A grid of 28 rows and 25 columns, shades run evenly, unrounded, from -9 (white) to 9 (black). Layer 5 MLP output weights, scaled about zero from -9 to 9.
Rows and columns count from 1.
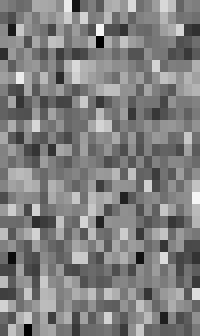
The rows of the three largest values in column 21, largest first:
27, 21, 9
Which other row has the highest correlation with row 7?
14
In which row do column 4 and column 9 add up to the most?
28
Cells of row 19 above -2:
22
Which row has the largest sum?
5
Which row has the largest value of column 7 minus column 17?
13
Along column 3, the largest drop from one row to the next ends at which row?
7
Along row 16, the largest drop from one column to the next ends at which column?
19
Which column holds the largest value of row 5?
1
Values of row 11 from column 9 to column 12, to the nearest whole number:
2 1 1 -3
